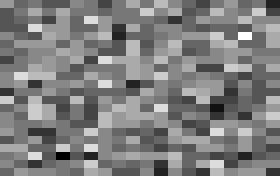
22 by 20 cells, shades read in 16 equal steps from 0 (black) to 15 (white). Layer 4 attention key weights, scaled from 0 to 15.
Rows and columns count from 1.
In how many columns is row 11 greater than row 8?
6
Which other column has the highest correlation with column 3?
10
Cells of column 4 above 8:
9
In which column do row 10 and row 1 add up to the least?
20
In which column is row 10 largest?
2
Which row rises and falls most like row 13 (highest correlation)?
15
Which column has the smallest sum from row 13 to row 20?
5
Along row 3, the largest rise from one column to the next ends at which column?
7
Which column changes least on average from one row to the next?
19
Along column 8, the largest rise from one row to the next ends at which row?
8
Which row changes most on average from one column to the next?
13
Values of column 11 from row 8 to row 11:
8 9 9 5
